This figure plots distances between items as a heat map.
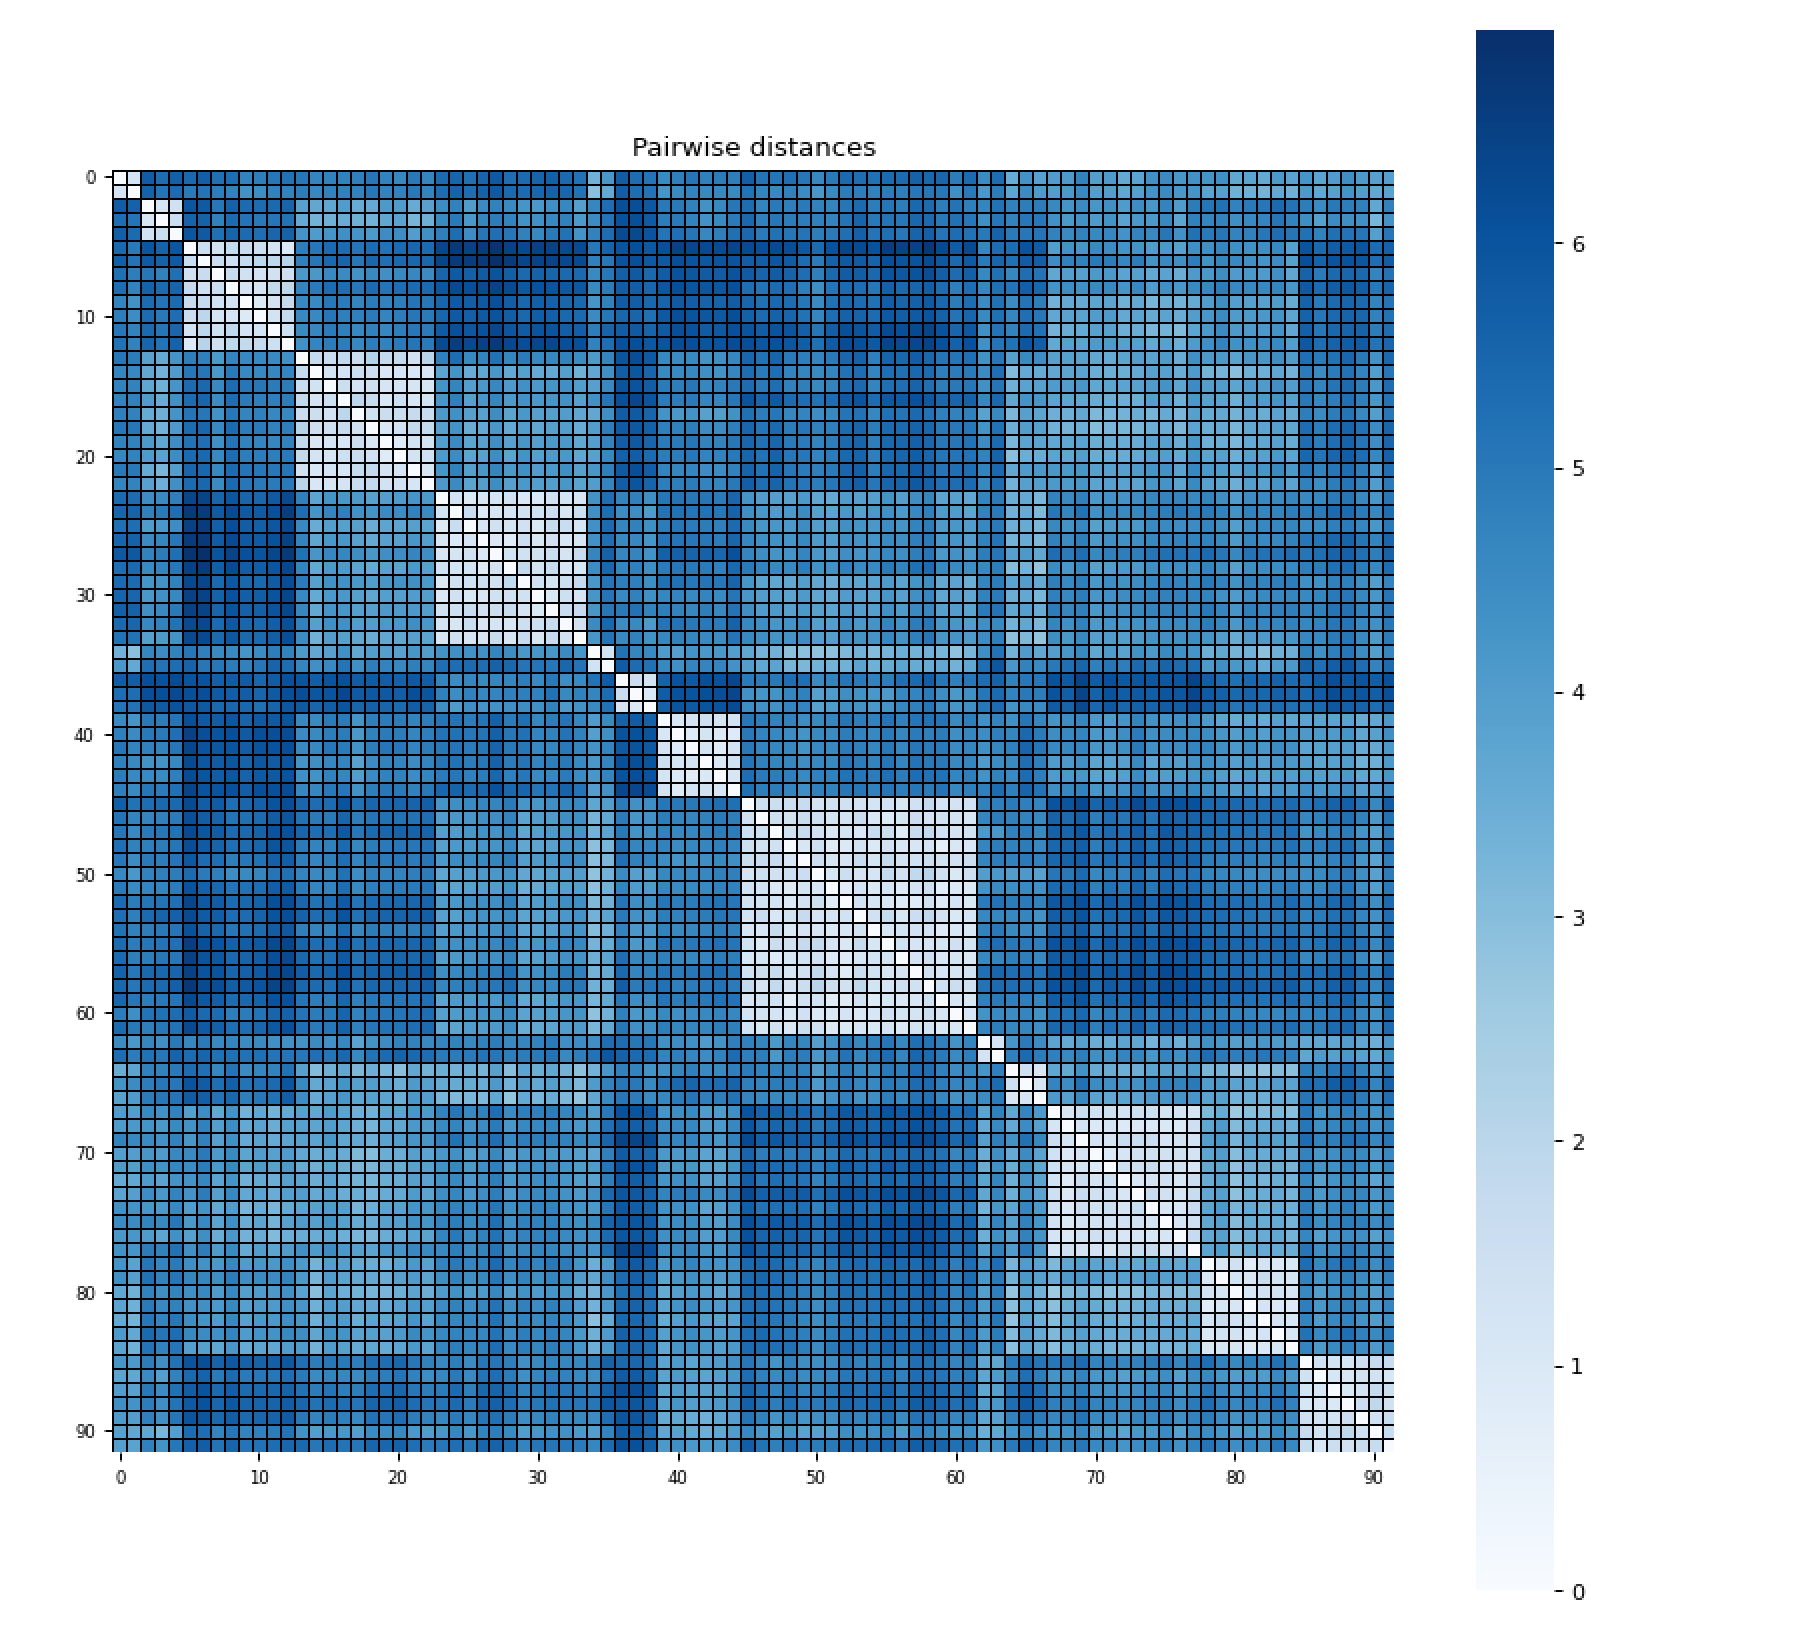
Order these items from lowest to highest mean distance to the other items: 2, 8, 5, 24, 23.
23, 24, 2, 8, 5
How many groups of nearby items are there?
14
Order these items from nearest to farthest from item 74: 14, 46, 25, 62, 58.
62, 14, 25, 46, 58
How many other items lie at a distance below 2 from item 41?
5
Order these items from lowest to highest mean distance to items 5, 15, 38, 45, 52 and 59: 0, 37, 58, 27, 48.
48, 58, 37, 27, 0
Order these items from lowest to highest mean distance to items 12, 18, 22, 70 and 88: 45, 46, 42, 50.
42, 50, 46, 45
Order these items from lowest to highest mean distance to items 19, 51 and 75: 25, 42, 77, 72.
72, 77, 25, 42
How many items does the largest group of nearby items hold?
17
